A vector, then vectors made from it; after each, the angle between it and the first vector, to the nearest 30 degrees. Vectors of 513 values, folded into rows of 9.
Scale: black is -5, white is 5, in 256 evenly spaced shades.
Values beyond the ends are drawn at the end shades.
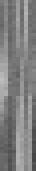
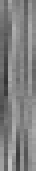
120 degrees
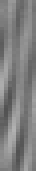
90 degrees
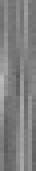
30 degrees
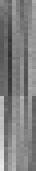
90 degrees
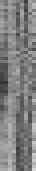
150 degrees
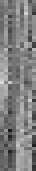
30 degrees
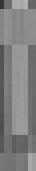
90 degrees
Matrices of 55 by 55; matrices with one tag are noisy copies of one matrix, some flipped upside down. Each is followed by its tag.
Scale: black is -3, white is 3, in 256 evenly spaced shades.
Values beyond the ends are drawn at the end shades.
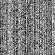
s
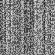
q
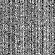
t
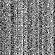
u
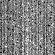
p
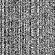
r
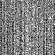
p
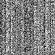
q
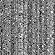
u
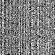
r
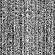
p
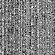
r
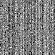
t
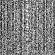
p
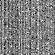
r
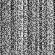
u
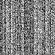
q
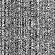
r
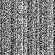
u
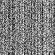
t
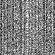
p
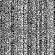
u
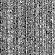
s
